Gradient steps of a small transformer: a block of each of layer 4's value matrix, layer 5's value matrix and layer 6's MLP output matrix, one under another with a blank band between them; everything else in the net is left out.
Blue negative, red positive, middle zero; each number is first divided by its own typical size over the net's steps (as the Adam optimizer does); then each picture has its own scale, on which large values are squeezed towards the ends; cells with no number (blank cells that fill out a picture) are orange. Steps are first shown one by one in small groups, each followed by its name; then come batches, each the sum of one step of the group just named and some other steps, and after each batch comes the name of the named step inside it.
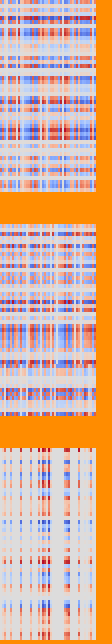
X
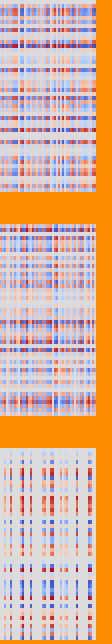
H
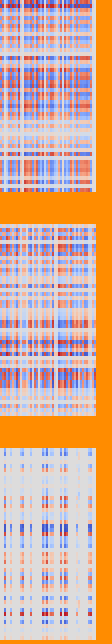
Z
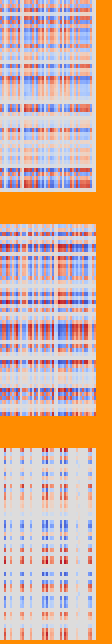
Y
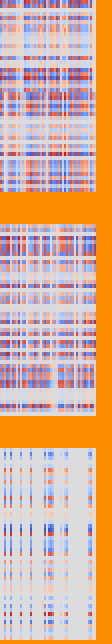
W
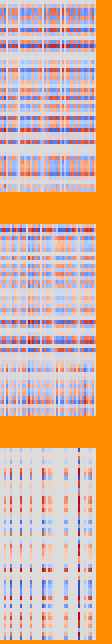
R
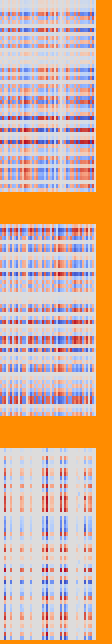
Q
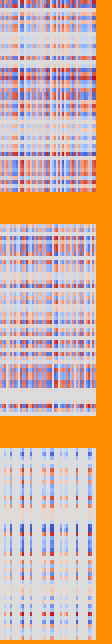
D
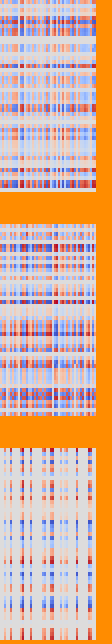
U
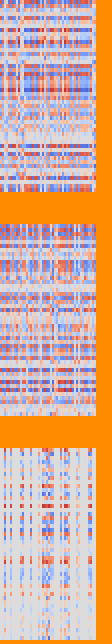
Y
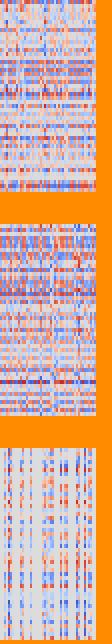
U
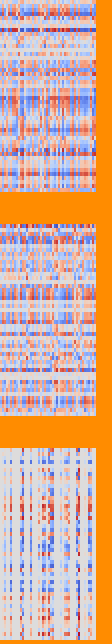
R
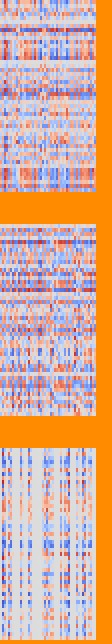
Q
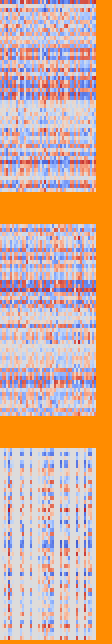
D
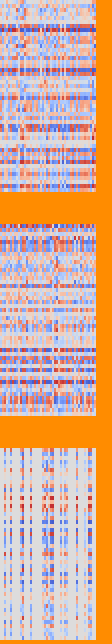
H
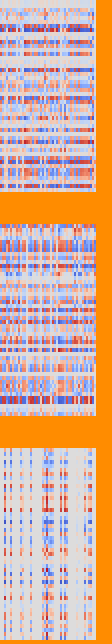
Q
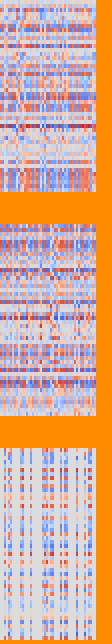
Y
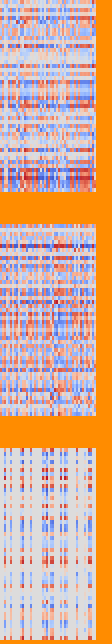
U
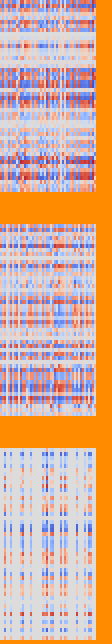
D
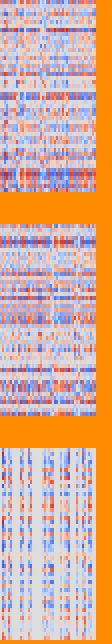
H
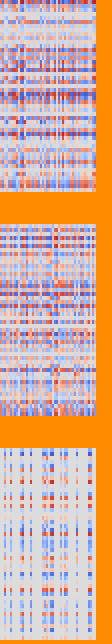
D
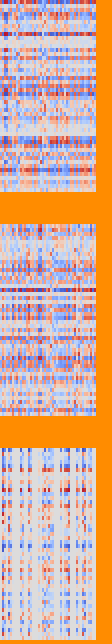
D
